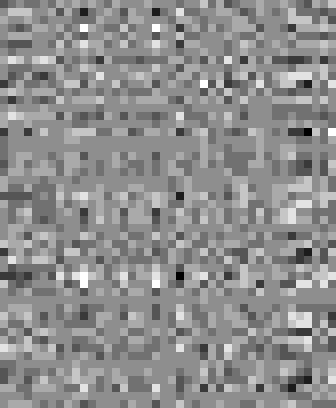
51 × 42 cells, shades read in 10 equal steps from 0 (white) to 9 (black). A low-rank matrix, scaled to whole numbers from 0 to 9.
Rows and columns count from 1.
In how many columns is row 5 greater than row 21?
12
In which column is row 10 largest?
6
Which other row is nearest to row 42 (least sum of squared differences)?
48
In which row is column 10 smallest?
35
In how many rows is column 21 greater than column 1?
17
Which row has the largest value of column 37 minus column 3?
8
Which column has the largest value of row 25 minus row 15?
23
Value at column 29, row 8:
1
